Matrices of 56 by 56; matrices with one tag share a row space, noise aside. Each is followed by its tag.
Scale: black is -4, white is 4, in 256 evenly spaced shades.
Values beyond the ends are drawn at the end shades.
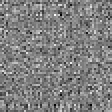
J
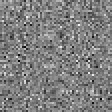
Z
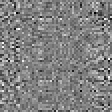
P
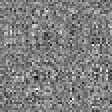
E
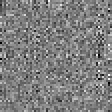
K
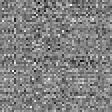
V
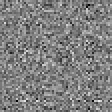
Z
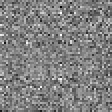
J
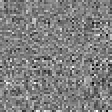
E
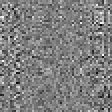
P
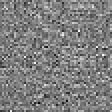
V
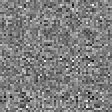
Z
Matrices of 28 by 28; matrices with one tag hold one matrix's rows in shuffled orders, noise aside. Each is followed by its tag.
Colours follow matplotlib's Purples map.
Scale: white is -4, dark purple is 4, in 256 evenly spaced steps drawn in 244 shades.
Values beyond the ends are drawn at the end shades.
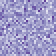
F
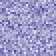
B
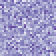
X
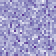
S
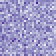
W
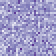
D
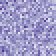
W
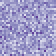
W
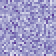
S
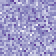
B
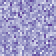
S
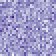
F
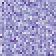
X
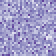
B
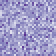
W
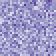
S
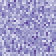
D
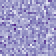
B
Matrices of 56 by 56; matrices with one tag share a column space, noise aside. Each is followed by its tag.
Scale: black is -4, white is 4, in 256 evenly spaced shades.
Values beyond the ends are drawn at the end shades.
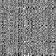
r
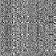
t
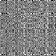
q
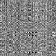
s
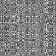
t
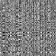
s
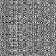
t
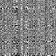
r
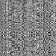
s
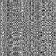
s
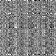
q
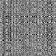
t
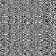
t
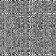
q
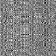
t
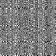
r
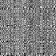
r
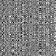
t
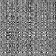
s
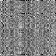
q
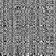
r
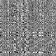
s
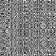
q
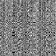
s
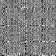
r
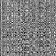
s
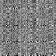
r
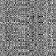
t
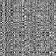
s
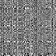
r
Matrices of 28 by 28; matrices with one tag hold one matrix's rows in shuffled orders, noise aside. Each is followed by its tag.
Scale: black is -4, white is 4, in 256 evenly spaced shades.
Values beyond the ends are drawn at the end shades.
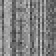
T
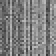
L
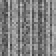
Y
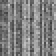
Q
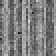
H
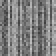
Y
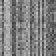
T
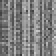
Q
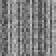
Y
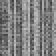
Q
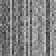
L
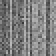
L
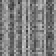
H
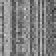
T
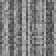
H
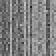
L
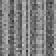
H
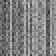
L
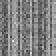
Y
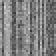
T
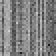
T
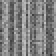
H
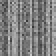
Y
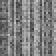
Q
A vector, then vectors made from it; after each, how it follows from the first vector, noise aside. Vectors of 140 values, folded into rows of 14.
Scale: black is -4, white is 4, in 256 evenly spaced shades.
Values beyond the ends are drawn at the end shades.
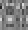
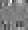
wrapped around, partly zeroed.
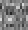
copied.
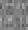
shrunk.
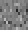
reversed, negated, partly zeroed.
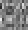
copied.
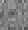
wrapped around, negated, shrunk.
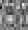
copied.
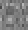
shrunk.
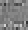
reversed, partly zeroed.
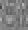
shrunk.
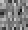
wrapped around, negated.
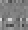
partly zeroed.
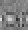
partly zeroed.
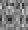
negated.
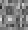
copied.
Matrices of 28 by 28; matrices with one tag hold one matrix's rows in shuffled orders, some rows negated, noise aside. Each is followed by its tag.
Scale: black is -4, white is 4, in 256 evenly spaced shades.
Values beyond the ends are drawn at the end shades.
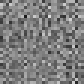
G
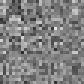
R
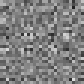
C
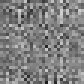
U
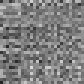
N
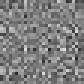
G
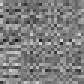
N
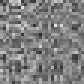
R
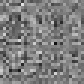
R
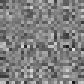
C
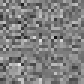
R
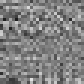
N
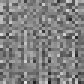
G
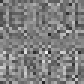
G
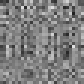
C
